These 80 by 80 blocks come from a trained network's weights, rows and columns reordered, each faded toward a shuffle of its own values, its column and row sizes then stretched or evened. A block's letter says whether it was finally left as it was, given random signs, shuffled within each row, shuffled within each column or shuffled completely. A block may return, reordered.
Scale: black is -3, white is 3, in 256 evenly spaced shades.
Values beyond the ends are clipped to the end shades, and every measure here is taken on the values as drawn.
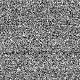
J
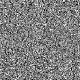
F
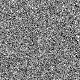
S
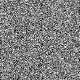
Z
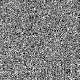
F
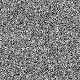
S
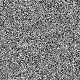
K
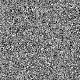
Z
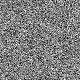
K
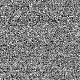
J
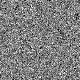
S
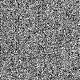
S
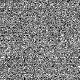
F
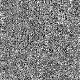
F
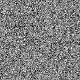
Z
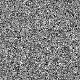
Z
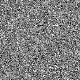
Z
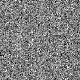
F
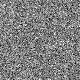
K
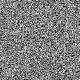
J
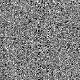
F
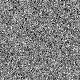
K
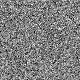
K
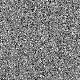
S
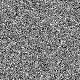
J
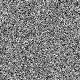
K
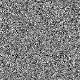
Z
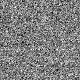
J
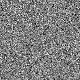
J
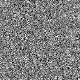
Z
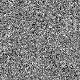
Z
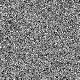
J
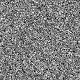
J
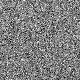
K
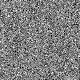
J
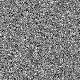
S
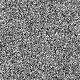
K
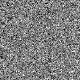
F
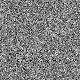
J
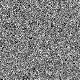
J
